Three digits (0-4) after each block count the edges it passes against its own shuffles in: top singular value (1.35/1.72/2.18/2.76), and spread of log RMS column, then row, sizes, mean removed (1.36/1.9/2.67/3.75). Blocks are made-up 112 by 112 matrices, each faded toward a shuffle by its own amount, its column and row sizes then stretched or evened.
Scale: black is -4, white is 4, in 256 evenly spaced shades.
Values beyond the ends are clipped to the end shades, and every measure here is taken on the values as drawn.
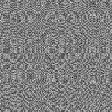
4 0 0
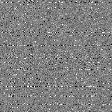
3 1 3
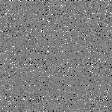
0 1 3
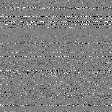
3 0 4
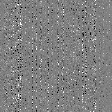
1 4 0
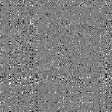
3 3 3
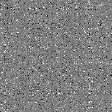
1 2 2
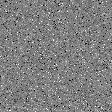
0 0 0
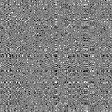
4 2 2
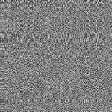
4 2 2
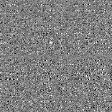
1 2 3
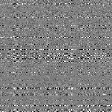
4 2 4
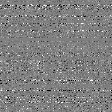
2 1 4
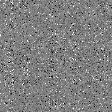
0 2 1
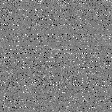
0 0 3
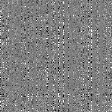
2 4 2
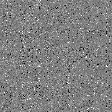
0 2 1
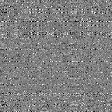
3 0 3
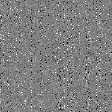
1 3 0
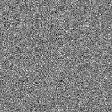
3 1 1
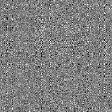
3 3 2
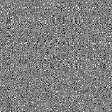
3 2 2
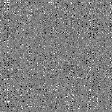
2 3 2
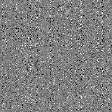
0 3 1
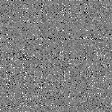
2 2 3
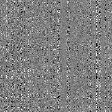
1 4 2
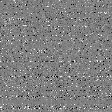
2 0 3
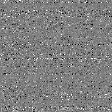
1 2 3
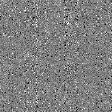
0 3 1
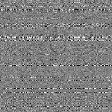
4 1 4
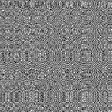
4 1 2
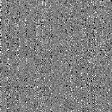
2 3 1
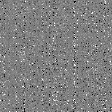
0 3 2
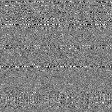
3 0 4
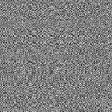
4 2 3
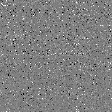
0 1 2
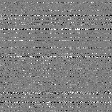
3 1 4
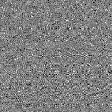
3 0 2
